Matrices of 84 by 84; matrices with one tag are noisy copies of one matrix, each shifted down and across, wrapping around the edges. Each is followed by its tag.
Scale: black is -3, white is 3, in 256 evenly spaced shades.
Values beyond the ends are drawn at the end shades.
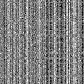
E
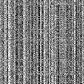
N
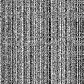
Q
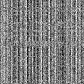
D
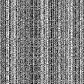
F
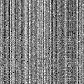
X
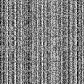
D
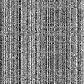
Q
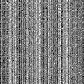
F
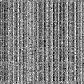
D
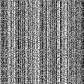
F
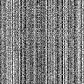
X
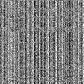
D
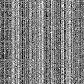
F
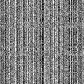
Q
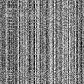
X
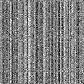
N
